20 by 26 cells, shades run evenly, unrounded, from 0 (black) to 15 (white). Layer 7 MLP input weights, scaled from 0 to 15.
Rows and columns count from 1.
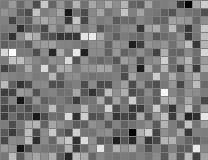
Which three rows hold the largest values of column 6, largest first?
9, 1, 3
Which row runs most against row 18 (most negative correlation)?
2
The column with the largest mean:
26
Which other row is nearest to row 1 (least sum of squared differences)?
4
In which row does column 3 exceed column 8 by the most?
5
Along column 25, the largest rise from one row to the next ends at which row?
19
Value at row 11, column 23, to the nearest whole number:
4
